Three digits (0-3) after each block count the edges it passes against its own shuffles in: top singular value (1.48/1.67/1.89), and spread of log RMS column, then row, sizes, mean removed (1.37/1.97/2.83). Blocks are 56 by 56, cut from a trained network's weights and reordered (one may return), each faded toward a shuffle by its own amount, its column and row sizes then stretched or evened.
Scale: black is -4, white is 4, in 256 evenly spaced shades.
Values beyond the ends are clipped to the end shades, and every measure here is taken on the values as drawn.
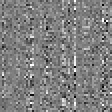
2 3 0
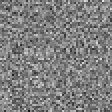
3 0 0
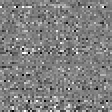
0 1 3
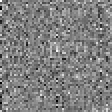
2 2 0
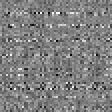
2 0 3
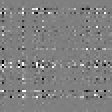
3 2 3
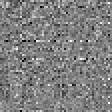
2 1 2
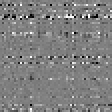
3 1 3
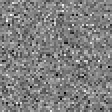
1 0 1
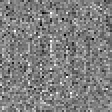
1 1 0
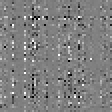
1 3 2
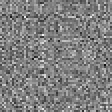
3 1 1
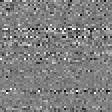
2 0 3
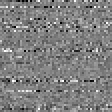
2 0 3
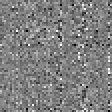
0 2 1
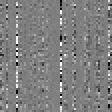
3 3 0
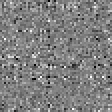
1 1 2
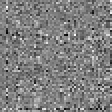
2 2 1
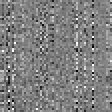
3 3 0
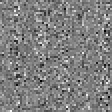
0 2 0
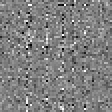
1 2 1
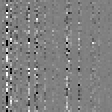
3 3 0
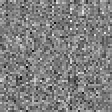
2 1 0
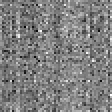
3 0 2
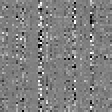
2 3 1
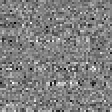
2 0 2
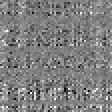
3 0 3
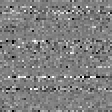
1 0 3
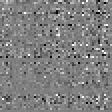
0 2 3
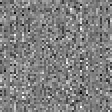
1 3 0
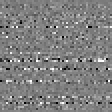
2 0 3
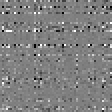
0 2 3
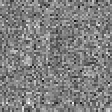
1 1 1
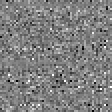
0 1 2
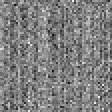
3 0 0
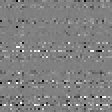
1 1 3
